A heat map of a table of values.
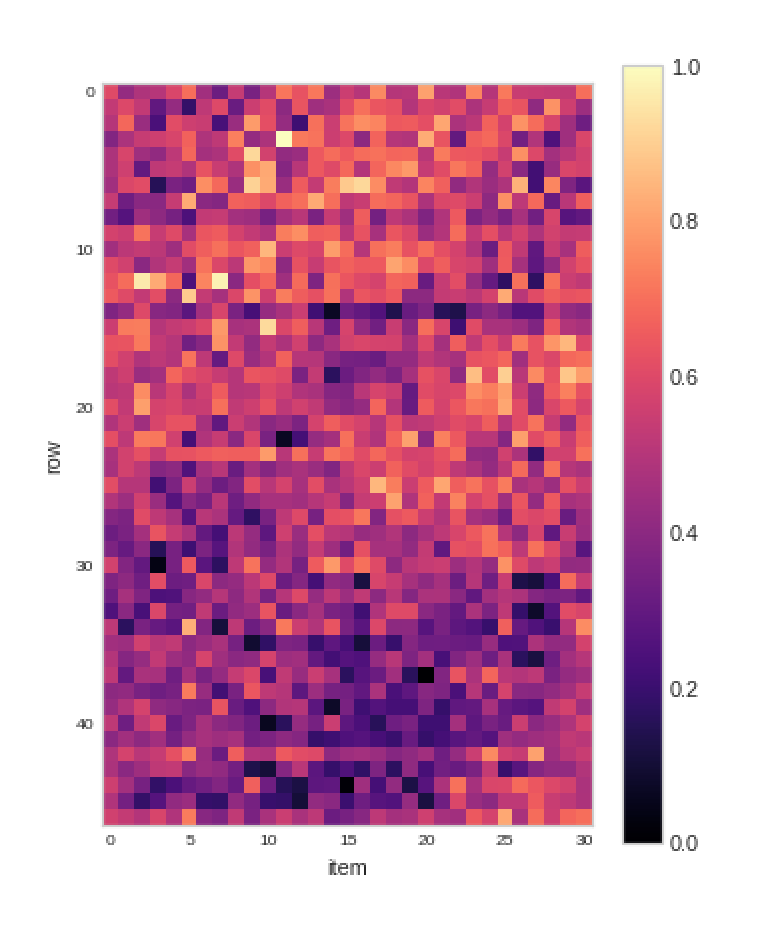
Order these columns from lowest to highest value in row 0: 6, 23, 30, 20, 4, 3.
6, 3, 4, 30, 23, 20
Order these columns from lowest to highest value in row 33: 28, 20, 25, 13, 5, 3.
28, 5, 20, 13, 25, 3
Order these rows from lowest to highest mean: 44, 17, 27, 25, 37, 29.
44, 37, 29, 27, 17, 25
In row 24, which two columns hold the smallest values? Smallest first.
5, 8
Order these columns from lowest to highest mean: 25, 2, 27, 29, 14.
27, 14, 2, 29, 25
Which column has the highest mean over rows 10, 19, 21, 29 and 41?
25
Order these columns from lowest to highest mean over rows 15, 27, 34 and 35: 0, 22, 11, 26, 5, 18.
22, 26, 18, 0, 5, 11
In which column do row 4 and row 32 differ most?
9
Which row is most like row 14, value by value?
39
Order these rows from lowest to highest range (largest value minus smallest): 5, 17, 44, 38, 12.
17, 38, 5, 44, 12
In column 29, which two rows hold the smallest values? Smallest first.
8, 27
